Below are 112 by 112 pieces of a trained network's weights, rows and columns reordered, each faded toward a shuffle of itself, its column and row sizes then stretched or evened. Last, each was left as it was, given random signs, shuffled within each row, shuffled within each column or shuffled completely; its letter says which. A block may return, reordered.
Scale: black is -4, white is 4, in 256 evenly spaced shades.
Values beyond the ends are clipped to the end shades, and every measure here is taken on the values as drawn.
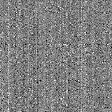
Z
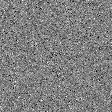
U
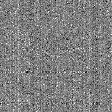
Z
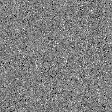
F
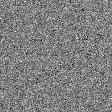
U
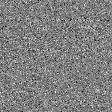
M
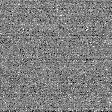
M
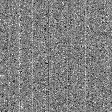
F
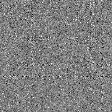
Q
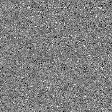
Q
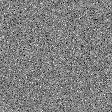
U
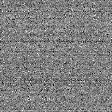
Z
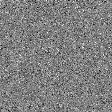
M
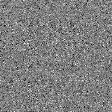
Q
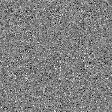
Q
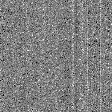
F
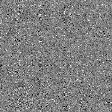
Q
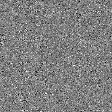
Q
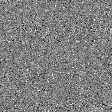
M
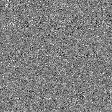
M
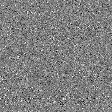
M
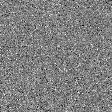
M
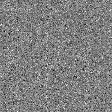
F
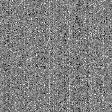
Z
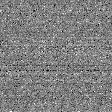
M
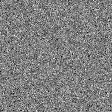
M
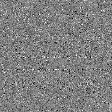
Q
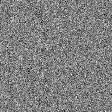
F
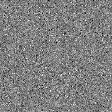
Q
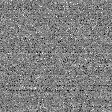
M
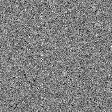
F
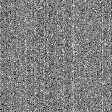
Z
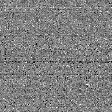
Z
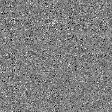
Q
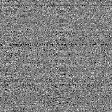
Z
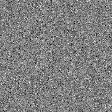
F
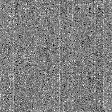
Z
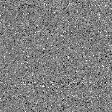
Q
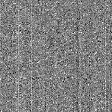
Z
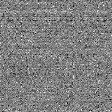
Z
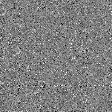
Q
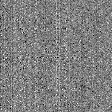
Z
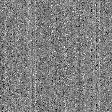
F
